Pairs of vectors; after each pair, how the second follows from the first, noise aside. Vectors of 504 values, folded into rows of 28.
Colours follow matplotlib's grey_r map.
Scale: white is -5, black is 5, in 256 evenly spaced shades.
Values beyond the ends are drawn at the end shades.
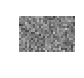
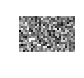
wrapped around, negated, scaled up.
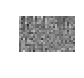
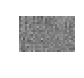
negated, shrunk.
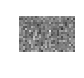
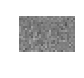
shrunk.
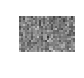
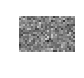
sign-scrambled.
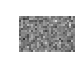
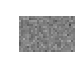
negated, shrunk.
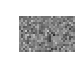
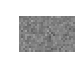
shrunk.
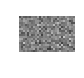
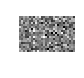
wrapped around, negated, scaled up.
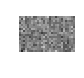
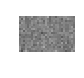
shrunk.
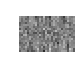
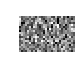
wrapped around, negated, scaled up.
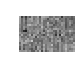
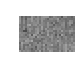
shrunk.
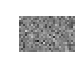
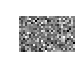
wrapped around, negated, scaled up.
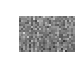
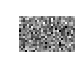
wrapped around, negated, scaled up.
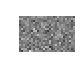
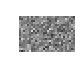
sign-scrambled.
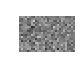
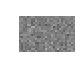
negated, shrunk.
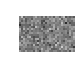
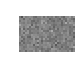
negated, shrunk.
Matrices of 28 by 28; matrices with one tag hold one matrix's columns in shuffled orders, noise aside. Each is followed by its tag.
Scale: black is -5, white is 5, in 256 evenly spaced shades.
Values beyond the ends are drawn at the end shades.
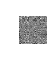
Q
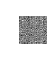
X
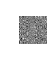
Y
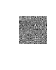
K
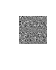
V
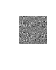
V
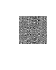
X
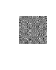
Y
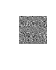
V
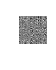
X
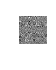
V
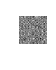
Y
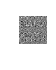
V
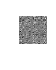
Q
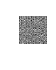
X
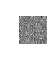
Y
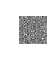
Y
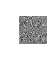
V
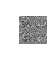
V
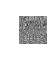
K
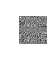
V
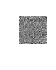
Q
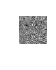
K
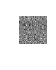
K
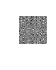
X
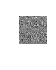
V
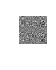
V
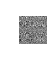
V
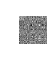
K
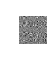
V
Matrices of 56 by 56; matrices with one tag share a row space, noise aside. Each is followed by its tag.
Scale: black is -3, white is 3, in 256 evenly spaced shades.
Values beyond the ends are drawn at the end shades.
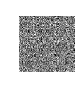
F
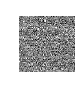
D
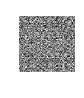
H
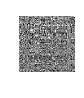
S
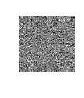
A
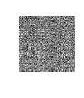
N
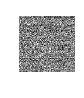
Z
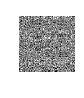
S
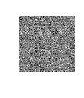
S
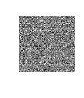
Z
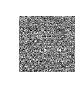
Z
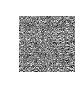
A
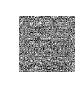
S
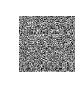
H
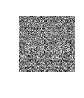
H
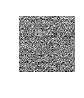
N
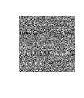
Z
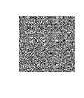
H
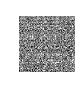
H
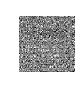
F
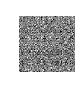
H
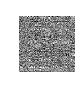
S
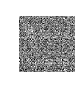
H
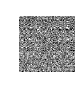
A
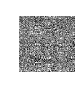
S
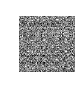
H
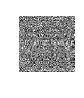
F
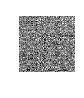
D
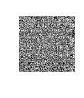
A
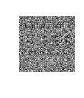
H
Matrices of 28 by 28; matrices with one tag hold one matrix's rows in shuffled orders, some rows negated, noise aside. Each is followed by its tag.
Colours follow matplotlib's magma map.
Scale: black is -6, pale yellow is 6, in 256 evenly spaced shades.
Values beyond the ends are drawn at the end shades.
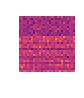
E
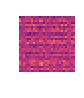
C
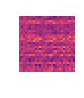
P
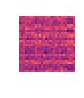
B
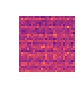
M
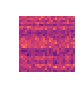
M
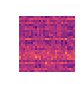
B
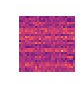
B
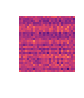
E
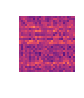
P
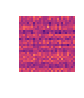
E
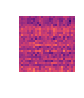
P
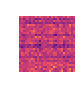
P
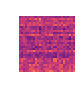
P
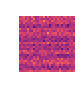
E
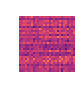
E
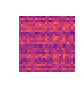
M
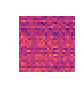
M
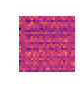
C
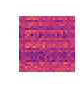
C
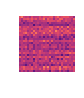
E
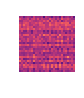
E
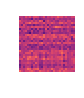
C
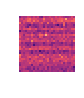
C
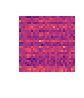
C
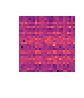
P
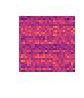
M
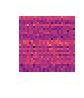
E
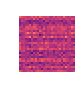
C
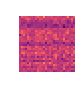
M
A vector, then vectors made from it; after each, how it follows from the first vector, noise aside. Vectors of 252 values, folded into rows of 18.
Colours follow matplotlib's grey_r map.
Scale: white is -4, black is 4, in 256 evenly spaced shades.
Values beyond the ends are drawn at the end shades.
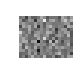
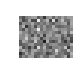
wrapped around, negated.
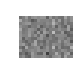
reversed, negated, shrunk.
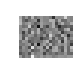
wrapped around, negated.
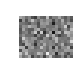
reversed.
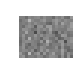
wrapped around, negated, shrunk.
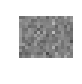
reversed, negated, shrunk.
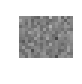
wrapped around, negated, shrunk.
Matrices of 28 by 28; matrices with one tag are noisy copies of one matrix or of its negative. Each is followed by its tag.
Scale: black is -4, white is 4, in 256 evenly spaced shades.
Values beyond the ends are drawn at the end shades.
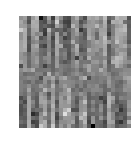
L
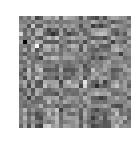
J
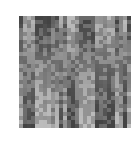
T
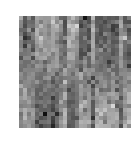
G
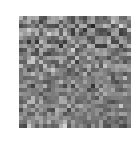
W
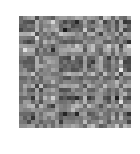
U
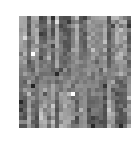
L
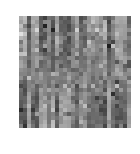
L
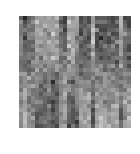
G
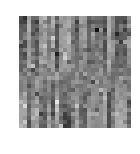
L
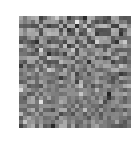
W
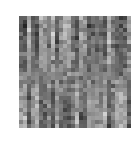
L
